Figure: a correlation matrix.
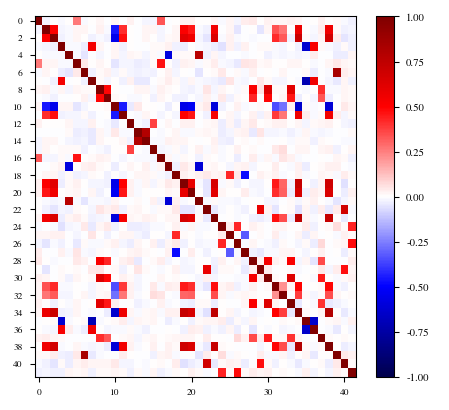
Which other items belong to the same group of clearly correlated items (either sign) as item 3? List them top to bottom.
7, 35, 36
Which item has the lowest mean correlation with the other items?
10
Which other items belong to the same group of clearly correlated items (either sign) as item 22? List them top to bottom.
29, 40
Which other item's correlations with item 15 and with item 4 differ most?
21
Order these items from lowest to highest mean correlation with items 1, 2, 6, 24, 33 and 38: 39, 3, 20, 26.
3, 26, 39, 20
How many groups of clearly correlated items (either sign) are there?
11
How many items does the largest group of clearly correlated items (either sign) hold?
11
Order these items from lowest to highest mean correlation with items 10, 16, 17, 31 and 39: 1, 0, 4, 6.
4, 1, 0, 6
